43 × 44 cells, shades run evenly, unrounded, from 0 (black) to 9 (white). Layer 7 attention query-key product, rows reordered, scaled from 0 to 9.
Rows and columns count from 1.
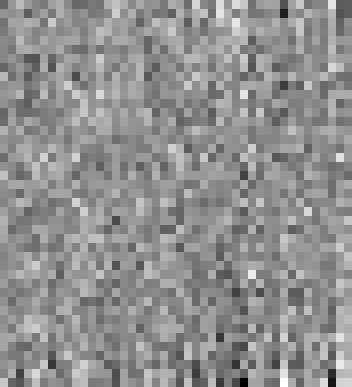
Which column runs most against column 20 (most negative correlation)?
18
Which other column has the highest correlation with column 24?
39
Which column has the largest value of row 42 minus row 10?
36
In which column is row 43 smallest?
31
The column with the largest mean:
43
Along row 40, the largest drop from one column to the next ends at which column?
42
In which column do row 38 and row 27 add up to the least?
28
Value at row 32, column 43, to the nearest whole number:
7
